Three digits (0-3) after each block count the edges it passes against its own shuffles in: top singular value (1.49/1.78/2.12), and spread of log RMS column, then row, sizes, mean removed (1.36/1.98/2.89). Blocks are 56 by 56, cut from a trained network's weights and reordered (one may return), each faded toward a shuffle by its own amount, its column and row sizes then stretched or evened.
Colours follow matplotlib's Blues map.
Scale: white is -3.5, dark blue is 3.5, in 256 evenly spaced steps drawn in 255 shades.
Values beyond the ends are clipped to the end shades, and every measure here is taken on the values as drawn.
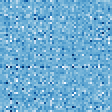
0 2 2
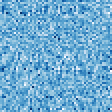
2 0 1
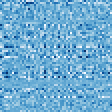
3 1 3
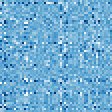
2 2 2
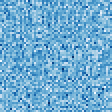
2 0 0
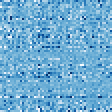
1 2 3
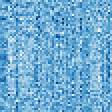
2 2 0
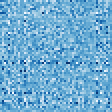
0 2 2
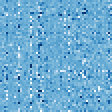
0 2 1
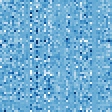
0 3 1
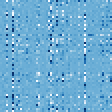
2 3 2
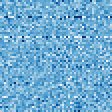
2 0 2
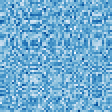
3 1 0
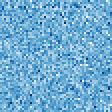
0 0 0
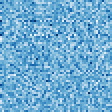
2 1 1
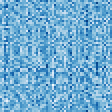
3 2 1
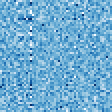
2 1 0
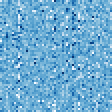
1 2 0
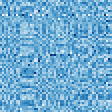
3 0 1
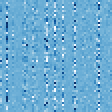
1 3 0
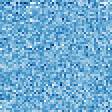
1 0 2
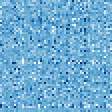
0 2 2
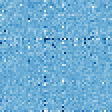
1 1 1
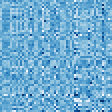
2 2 1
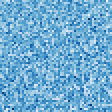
0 0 1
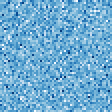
0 0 0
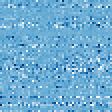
0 1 3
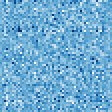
1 2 1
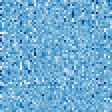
1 2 1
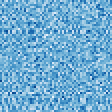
3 0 1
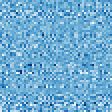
3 0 3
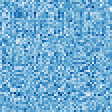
2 0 1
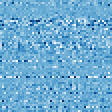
1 0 3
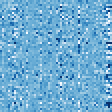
2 3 1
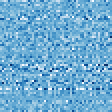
2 0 3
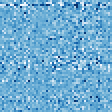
1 2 2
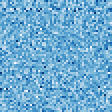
1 0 1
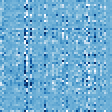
2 3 2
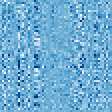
3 3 1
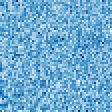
1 0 0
